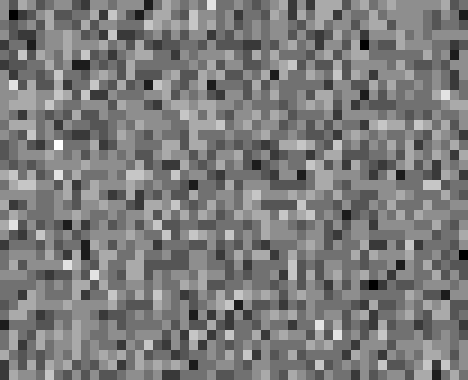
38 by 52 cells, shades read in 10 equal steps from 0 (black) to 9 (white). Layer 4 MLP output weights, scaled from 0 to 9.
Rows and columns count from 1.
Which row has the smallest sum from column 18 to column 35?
5
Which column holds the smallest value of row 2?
2
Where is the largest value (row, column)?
15, 7
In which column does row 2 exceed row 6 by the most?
13
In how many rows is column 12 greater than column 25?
16
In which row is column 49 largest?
19
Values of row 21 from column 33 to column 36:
3 7 4 4
